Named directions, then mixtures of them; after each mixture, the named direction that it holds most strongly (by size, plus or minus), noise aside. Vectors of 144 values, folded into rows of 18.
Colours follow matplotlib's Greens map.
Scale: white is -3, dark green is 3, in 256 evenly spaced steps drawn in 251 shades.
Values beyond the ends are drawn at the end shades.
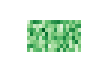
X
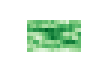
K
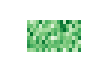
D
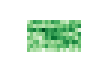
K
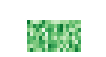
X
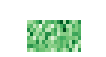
D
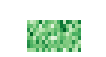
D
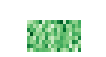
D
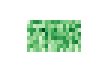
X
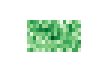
D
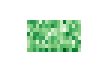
D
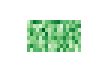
X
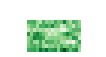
K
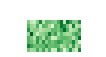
D
